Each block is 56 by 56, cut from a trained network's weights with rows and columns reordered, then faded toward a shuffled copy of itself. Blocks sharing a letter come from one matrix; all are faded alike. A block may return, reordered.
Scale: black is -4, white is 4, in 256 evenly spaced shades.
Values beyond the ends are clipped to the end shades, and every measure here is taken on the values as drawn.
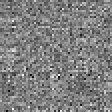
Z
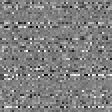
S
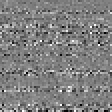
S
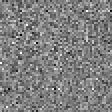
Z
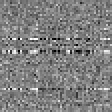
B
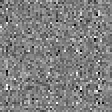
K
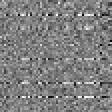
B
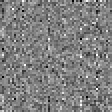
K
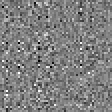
K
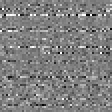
S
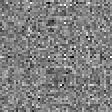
Z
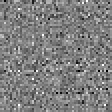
Z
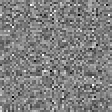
Z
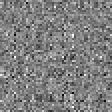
B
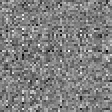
K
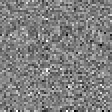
Z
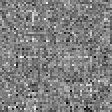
Z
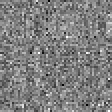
Z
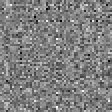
Z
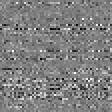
S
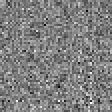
Z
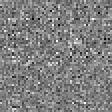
Z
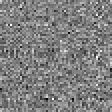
Z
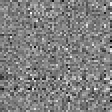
K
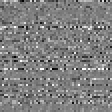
S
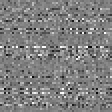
S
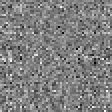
Z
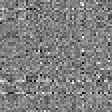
K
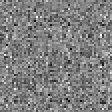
K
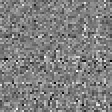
Z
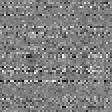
S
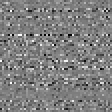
S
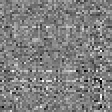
K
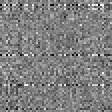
B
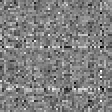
K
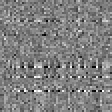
B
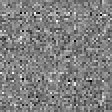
Z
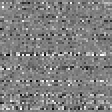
S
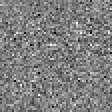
Z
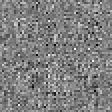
K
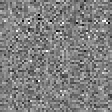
Z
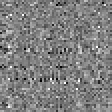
Z
